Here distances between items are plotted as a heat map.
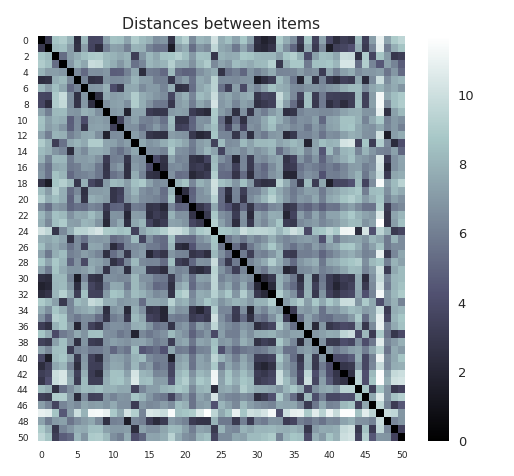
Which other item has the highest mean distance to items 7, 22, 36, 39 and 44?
47
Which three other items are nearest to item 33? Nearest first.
3, 47, 14
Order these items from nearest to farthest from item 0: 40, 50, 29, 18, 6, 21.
18, 40, 21, 29, 6, 50
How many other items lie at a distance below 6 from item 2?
8
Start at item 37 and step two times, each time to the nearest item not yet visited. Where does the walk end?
49
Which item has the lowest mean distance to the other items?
21
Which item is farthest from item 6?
24
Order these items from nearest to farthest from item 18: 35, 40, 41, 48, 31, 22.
40, 31, 41, 35, 48, 22
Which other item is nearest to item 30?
5
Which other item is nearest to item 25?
4
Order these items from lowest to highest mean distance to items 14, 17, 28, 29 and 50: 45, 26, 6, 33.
26, 6, 33, 45
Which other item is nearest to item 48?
12
